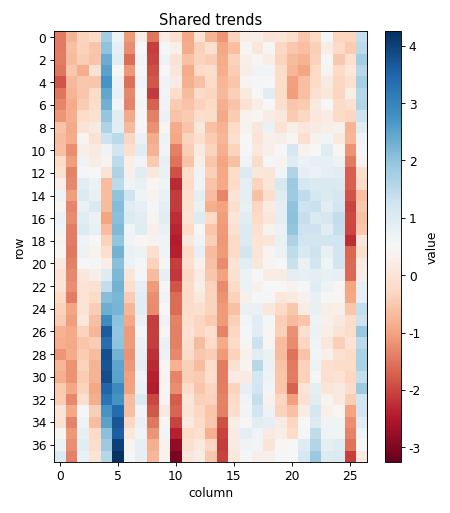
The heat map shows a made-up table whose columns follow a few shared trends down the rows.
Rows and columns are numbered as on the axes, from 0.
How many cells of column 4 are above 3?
7
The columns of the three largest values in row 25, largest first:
4, 5, 26
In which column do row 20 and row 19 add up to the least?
10
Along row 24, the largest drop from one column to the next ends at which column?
6
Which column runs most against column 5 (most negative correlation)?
14
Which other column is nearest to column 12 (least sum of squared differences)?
19
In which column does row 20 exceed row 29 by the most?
20
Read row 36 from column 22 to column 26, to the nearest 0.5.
1.5 1 1 -1.5 0.5
